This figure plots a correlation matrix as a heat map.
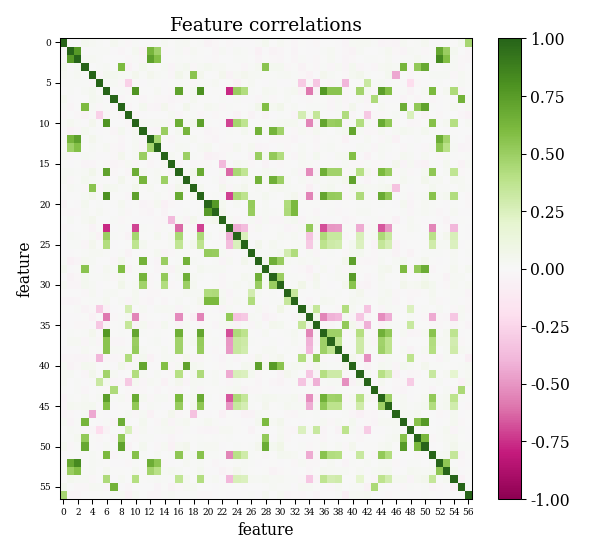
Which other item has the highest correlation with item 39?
35
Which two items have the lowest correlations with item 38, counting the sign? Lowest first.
23, 34
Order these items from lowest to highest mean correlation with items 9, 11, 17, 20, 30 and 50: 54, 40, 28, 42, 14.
42, 54, 28, 14, 40
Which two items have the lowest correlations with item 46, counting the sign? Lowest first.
4, 18
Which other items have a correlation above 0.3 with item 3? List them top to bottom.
8, 28, 47, 49, 50
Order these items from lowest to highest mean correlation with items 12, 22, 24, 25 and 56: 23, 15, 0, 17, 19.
23, 15, 17, 0, 19
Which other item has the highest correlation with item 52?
2
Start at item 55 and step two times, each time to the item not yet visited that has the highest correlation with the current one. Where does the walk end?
43
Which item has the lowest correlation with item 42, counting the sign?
39
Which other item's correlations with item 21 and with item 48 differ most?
20
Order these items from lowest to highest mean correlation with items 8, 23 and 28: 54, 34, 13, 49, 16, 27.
16, 54, 13, 27, 34, 49
